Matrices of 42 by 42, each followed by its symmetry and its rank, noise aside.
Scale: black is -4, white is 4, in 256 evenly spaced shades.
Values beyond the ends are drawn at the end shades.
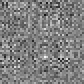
no symmetry, rank four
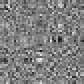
antisymmetric, rank six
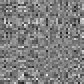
no symmetry, rank four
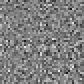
antisymmetric, rank six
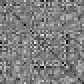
symmetric, rank six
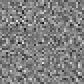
antisymmetric, rank six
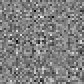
antisymmetric, rank six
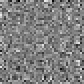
no symmetry, rank five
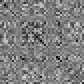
symmetric, rank six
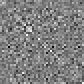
symmetric, rank six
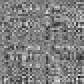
antisymmetric, rank four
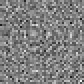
symmetric, rank six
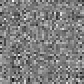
no symmetry, rank six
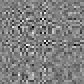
no symmetry, rank four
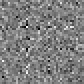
symmetric, rank six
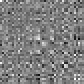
symmetric, rank four
